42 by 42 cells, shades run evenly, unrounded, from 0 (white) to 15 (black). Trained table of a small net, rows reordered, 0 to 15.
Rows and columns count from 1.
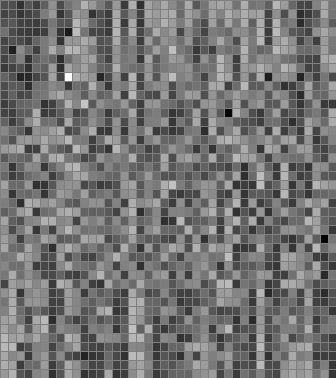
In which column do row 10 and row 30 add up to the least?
17
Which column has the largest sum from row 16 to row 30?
18
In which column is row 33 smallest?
33
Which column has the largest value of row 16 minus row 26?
40
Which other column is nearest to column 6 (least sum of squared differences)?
39
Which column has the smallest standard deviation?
19
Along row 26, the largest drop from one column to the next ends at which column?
29
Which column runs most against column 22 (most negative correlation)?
5
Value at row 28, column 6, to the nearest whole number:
10
